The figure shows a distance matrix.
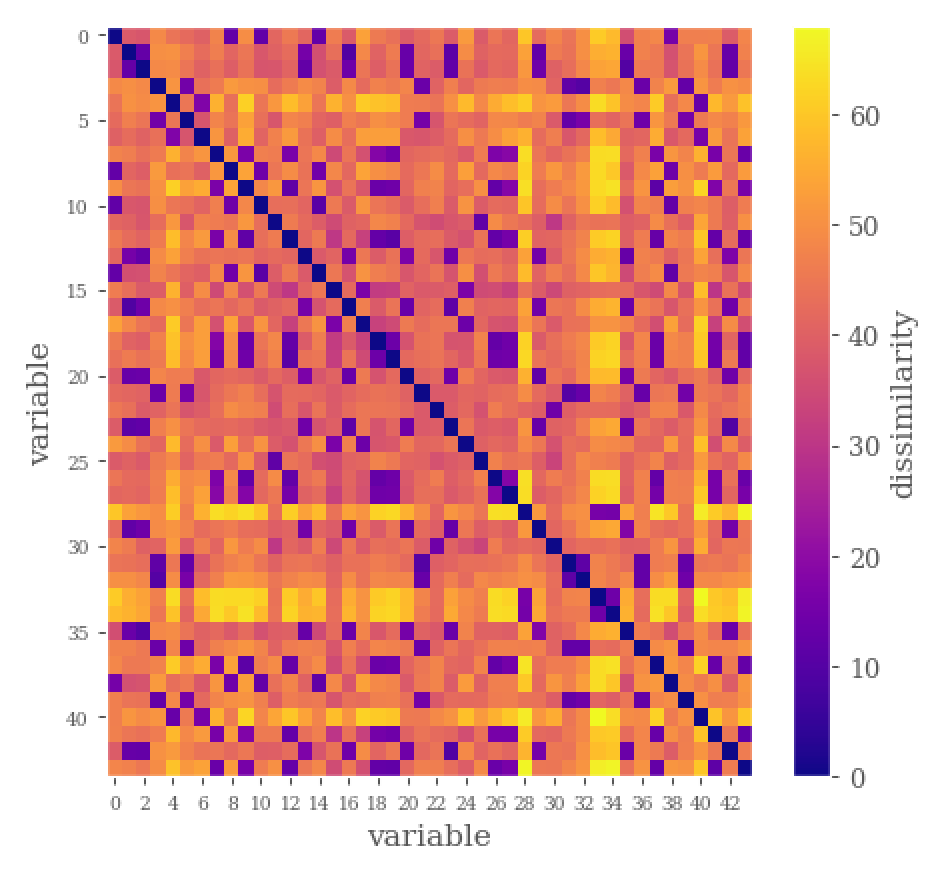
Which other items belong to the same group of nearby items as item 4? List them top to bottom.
6, 40
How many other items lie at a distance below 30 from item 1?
8
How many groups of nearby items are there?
9
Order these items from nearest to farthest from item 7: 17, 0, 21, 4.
17, 21, 0, 4
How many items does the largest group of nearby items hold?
10
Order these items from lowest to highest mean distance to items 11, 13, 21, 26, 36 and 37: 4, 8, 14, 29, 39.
39, 29, 14, 8, 4
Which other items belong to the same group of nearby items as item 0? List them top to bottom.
8, 10, 14, 38
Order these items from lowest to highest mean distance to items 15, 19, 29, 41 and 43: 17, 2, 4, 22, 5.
17, 2, 22, 5, 4
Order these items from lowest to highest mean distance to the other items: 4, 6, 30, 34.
30, 6, 4, 34
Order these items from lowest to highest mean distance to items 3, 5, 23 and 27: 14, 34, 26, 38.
26, 14, 38, 34
